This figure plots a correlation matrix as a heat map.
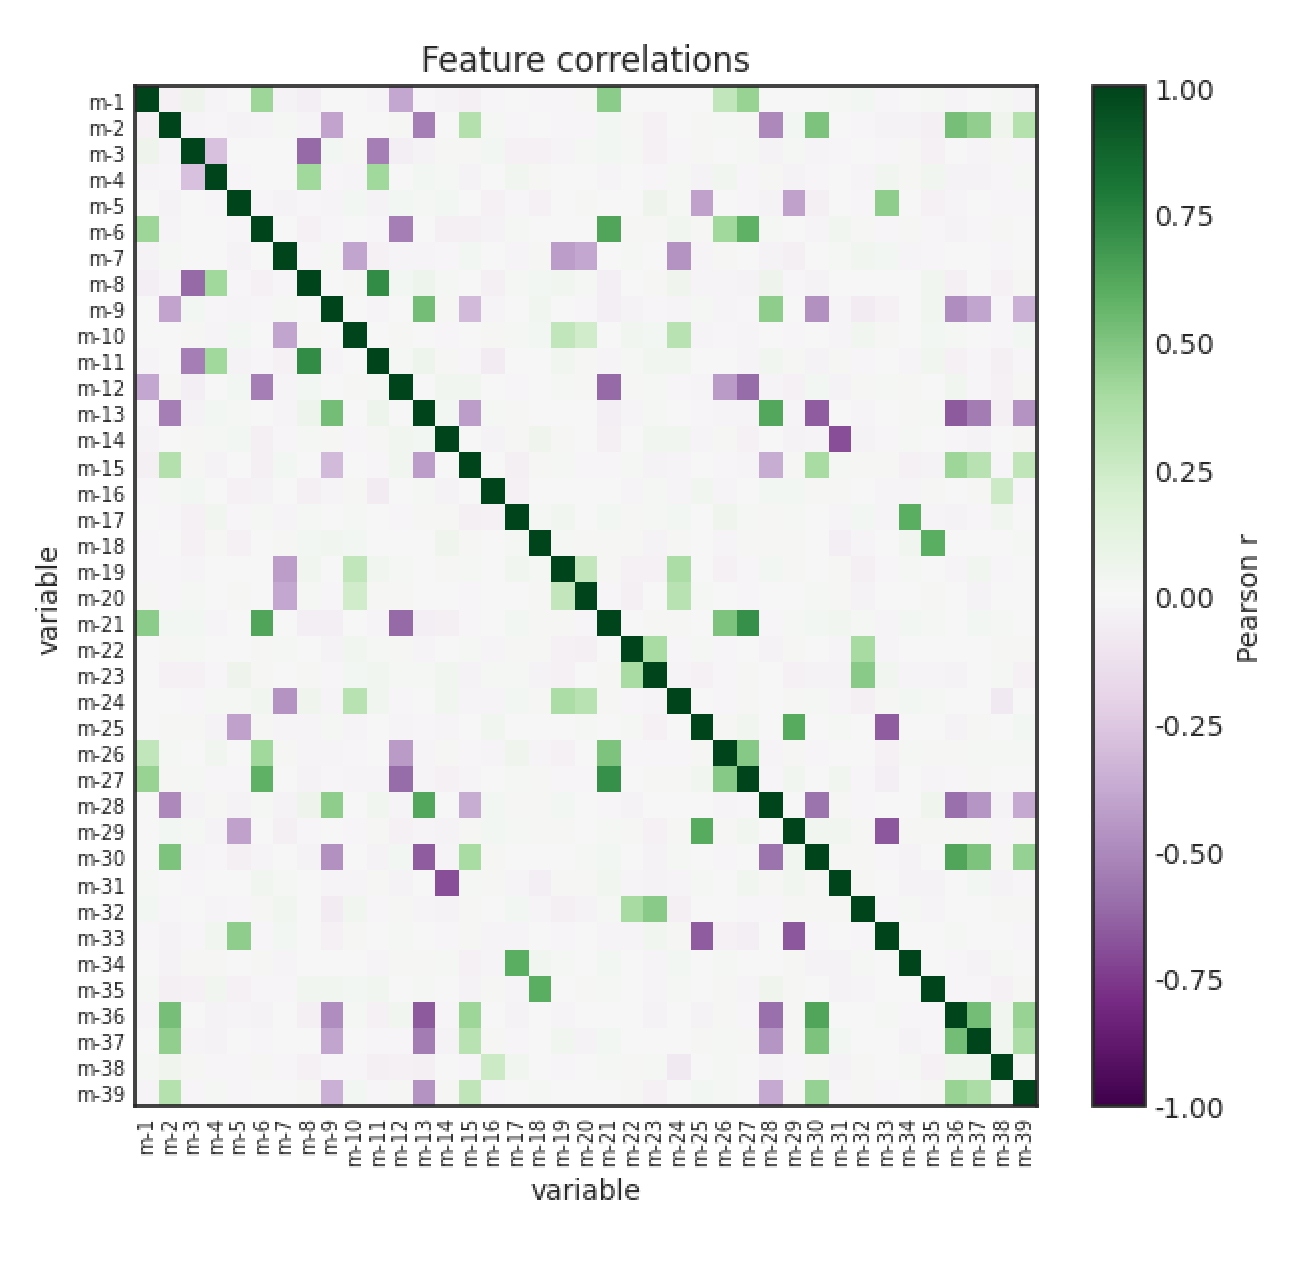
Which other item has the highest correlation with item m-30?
m-36
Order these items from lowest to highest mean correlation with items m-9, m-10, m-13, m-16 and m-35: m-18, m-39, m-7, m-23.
m-39, m-7, m-23, m-18
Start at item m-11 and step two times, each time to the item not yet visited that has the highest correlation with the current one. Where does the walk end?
m-4
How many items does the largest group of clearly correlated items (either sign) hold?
9
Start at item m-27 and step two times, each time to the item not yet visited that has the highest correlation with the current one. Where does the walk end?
m-6
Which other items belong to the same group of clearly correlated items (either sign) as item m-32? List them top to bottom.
m-22, m-23
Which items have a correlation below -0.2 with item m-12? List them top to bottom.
m-1, m-6, m-21, m-26, m-27
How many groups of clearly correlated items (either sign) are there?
10
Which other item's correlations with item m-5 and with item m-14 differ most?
m-31
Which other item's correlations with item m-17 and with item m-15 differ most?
m-34
